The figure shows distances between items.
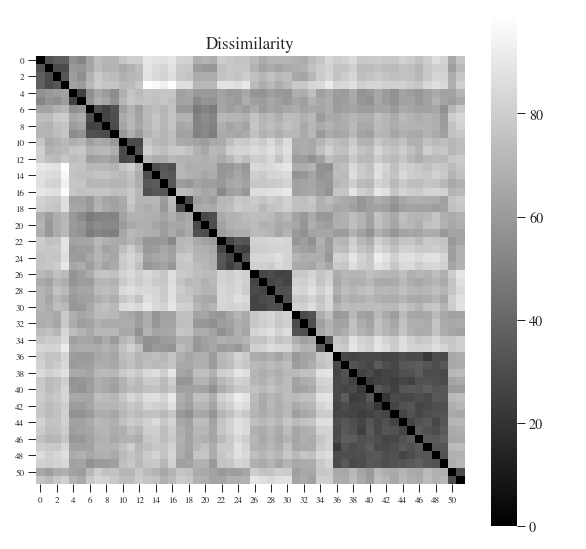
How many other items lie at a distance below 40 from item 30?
4
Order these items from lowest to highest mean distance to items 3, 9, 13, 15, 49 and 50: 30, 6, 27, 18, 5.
6, 5, 18, 27, 30
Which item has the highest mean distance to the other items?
3
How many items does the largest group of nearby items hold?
14
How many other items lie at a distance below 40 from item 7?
3
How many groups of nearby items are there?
13
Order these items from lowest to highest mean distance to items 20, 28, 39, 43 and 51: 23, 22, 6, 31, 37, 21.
37, 21, 6, 31, 22, 23
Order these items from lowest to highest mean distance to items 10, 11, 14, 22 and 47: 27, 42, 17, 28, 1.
42, 17, 1, 27, 28
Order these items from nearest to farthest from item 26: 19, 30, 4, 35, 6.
30, 4, 6, 19, 35
